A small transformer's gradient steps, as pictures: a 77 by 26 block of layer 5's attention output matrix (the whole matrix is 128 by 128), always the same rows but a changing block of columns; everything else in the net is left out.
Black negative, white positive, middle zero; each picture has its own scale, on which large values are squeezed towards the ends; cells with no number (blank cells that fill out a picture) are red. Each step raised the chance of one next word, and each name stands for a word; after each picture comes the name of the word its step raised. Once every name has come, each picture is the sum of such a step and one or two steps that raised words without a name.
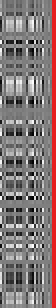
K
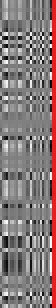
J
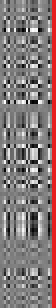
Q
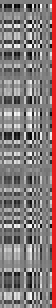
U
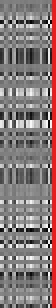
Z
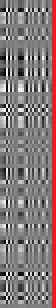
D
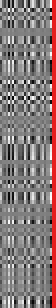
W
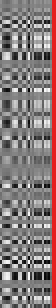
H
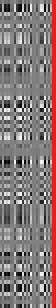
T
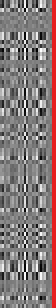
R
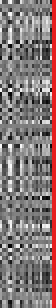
K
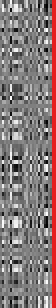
W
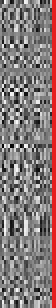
Q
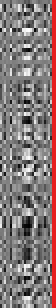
D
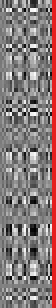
D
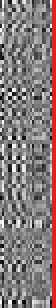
W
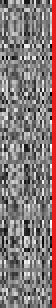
J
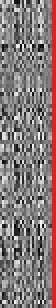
U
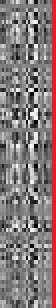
Z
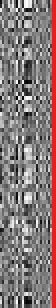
W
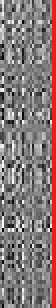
Z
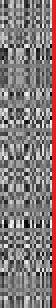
R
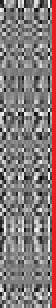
U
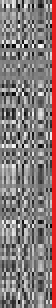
U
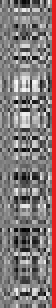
J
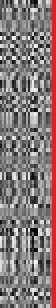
J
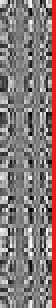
K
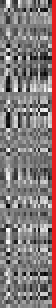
D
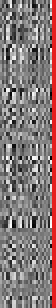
R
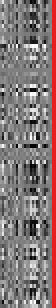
U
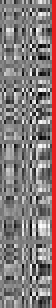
D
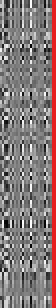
R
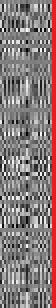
K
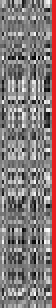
J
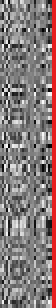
Q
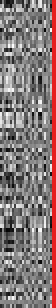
H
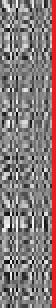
H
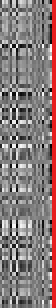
R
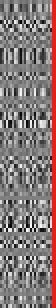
Z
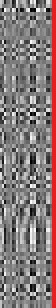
T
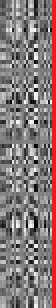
Q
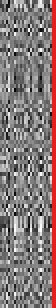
U
